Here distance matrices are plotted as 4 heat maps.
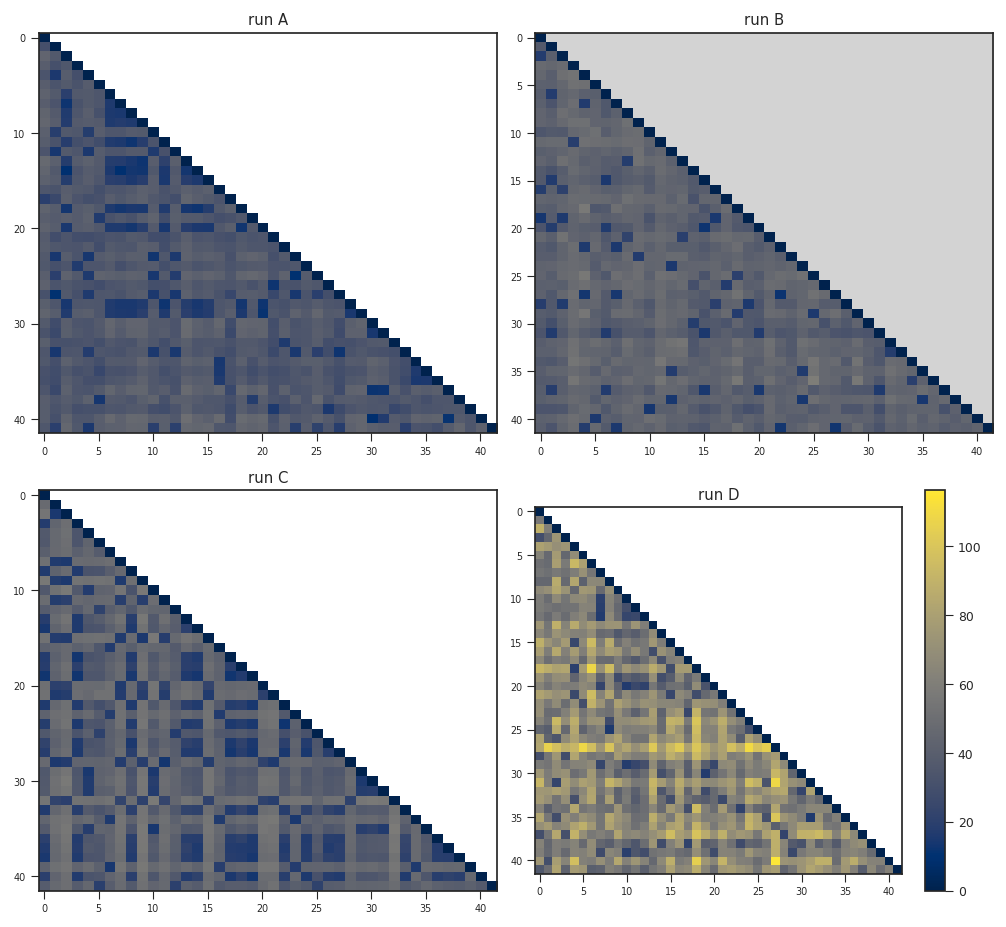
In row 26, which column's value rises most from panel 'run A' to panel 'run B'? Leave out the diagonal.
21
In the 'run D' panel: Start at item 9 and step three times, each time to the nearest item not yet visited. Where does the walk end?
32
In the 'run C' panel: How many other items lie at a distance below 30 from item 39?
4
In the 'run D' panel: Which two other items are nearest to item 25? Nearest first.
8, 24
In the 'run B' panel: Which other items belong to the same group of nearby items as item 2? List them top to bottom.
0, 16, 19, 28
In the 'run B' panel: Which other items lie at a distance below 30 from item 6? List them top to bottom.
1, 15, 20, 31, 37
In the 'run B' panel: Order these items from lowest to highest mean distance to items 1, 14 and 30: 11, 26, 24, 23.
26, 23, 24, 11
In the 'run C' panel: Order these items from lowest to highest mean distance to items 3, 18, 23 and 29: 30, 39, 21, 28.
30, 39, 28, 21
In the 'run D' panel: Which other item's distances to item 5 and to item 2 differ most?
31
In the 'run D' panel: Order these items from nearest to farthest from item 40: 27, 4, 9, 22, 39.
39, 22, 9, 4, 27
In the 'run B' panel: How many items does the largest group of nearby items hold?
6
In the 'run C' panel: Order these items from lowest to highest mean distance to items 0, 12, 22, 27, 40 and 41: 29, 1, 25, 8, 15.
8, 25, 29, 1, 15
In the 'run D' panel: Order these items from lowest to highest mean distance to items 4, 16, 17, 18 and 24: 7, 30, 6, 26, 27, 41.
30, 7, 41, 26, 6, 27
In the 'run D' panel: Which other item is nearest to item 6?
41
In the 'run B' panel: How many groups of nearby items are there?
14
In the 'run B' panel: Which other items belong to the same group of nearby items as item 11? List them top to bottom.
3
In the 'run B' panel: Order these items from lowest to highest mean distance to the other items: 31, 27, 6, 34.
31, 6, 27, 34
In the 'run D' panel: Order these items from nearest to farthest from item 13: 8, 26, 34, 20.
20, 34, 8, 26
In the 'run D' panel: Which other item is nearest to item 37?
28
